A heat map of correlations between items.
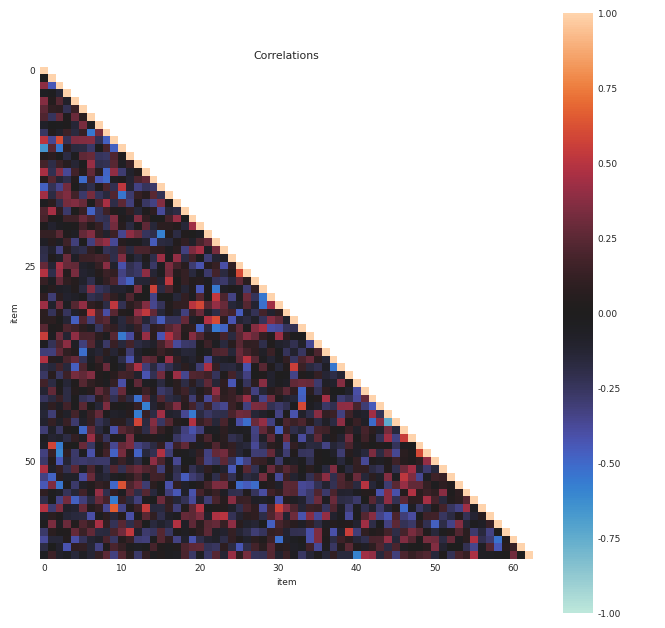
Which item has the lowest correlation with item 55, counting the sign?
9
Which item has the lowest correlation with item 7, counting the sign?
14
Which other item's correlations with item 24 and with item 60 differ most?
58
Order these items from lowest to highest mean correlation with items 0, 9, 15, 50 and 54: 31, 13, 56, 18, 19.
18, 19, 31, 13, 56
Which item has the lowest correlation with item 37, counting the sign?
38
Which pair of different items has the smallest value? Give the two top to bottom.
44, 45
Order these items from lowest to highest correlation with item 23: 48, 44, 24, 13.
44, 24, 48, 13
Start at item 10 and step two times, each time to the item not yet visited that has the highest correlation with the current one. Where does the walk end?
41
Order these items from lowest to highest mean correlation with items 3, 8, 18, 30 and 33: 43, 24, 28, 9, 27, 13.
13, 28, 9, 24, 27, 43
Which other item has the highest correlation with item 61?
50
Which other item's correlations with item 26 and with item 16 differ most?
45
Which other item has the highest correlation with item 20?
30
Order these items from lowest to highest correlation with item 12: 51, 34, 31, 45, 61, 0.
61, 34, 0, 51, 31, 45
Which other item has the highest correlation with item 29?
22
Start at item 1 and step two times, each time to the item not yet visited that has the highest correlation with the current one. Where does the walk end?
49
